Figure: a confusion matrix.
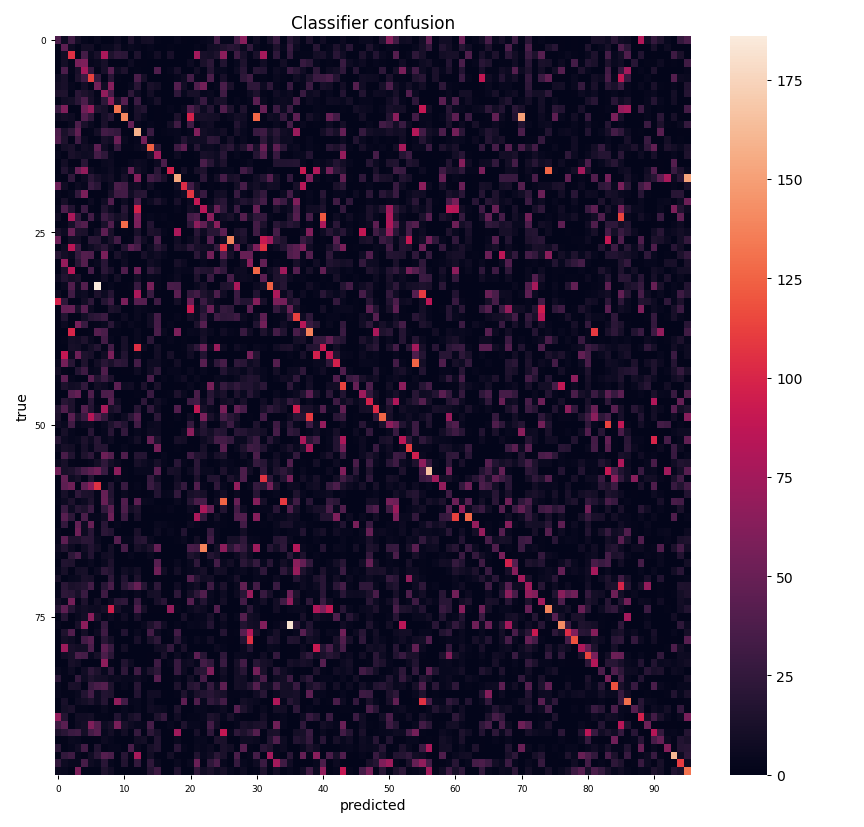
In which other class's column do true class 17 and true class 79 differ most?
74
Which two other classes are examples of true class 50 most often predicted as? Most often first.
83, 85
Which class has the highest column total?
85
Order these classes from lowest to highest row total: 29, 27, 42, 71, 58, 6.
29, 6, 42, 71, 58, 27
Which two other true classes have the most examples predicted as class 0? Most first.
34, 88
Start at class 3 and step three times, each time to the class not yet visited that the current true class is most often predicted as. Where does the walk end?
55
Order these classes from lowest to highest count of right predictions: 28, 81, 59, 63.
59, 28, 63, 81
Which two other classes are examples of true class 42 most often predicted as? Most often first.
54, 1
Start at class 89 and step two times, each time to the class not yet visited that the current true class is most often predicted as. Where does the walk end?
65
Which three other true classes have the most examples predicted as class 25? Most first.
60, 27, 90
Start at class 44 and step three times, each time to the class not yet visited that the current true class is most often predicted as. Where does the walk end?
1
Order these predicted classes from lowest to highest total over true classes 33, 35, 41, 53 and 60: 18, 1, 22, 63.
63, 18, 22, 1
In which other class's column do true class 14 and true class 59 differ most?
52
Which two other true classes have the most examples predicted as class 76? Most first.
45, 72
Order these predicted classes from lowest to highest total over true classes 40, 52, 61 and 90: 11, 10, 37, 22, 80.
11, 10, 37, 22, 80
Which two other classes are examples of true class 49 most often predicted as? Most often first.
38, 5
